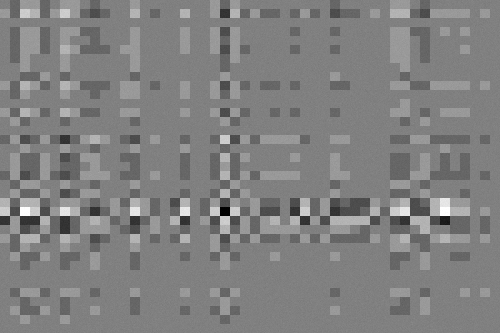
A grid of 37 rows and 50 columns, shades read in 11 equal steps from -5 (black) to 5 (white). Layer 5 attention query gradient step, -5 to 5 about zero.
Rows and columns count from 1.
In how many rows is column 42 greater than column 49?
4
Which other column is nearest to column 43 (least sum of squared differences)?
2
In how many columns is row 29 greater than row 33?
7
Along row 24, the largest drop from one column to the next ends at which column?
23
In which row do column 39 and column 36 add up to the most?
25
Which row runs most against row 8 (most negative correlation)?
34
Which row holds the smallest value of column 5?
24
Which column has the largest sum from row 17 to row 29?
45
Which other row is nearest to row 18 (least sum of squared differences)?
22
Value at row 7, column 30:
0
